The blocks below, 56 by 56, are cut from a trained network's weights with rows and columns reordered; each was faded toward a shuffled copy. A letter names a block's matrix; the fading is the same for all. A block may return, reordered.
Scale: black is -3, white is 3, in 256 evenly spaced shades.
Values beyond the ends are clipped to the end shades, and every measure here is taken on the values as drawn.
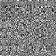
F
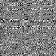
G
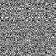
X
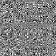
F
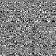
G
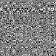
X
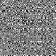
G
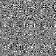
F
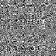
G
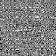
G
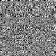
G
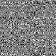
X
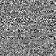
X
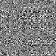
G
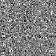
F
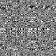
G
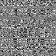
G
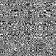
G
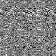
G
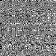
G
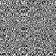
X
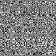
G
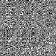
F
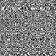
X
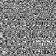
X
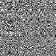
F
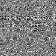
X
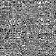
F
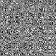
F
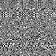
G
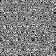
G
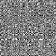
X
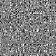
F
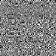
X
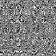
F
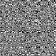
X
